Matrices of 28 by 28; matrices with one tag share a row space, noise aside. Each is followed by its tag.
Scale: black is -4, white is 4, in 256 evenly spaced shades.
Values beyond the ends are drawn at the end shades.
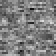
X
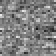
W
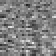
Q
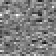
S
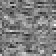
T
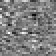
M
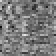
M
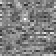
W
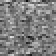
Q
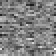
X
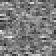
Q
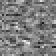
T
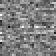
W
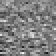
Q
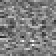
Q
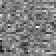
W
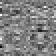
S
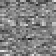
Q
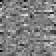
W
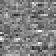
S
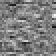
T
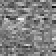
T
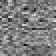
M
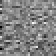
S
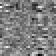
S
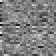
S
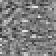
M
